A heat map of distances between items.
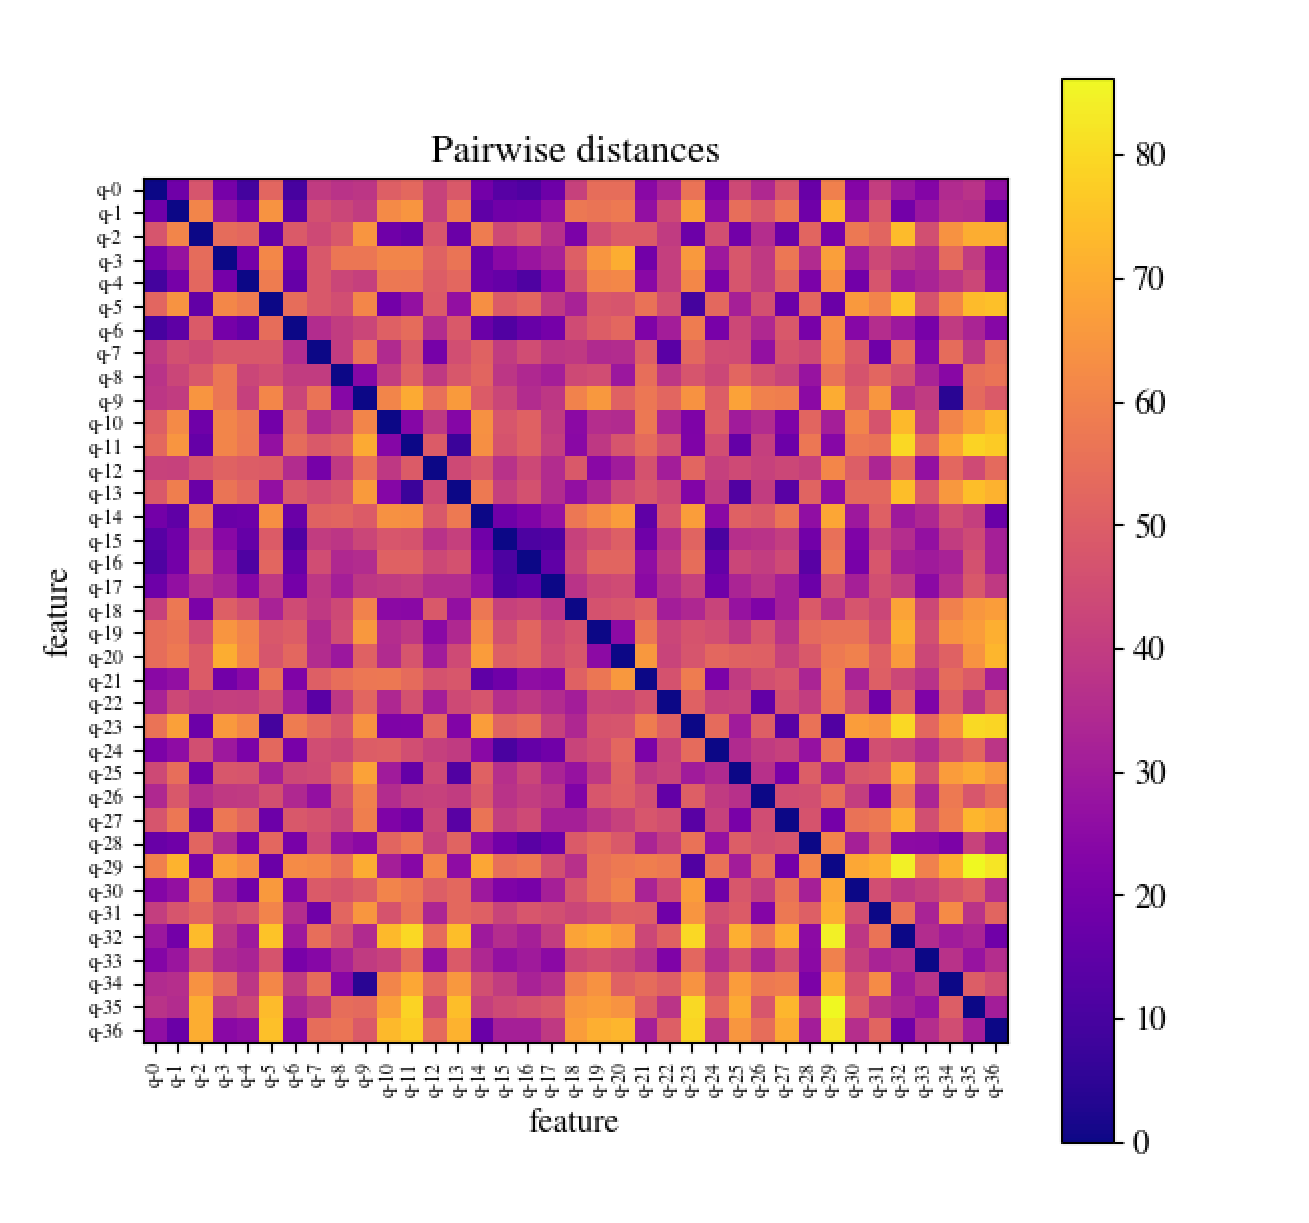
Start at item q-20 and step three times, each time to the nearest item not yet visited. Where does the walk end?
q-7
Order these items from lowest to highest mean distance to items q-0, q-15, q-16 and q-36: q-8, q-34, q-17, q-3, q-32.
q-17, q-3, q-32, q-34, q-8
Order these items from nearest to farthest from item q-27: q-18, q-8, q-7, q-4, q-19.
q-18, q-19, q-8, q-7, q-4
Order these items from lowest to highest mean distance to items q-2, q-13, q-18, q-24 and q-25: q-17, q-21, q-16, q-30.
q-17, q-16, q-21, q-30
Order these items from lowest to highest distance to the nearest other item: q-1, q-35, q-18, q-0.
q-0, q-1, q-18, q-35
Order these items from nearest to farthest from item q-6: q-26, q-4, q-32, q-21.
q-4, q-21, q-32, q-26
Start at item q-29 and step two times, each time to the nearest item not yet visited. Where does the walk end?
q-5
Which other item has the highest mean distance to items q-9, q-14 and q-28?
q-29
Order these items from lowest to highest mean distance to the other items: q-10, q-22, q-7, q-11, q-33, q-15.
q-15, q-33, q-22, q-7, q-10, q-11
